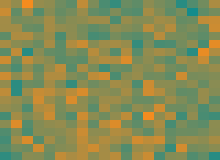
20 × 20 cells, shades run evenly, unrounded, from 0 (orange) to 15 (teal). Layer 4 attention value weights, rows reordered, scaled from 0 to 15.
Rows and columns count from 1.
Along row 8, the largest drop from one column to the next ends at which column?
3
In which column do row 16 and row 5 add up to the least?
2
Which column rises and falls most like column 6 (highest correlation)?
13
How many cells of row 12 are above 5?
13
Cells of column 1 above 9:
7
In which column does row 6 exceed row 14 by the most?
15
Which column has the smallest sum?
8
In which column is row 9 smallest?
6
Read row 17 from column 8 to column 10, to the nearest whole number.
3 7 7
